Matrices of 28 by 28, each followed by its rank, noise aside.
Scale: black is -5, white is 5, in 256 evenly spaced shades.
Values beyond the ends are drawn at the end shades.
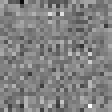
six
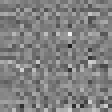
four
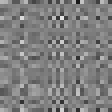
two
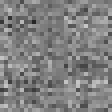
four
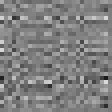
three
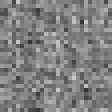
six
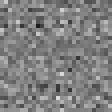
six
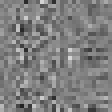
four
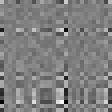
one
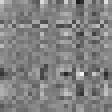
two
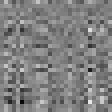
two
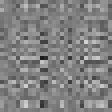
two
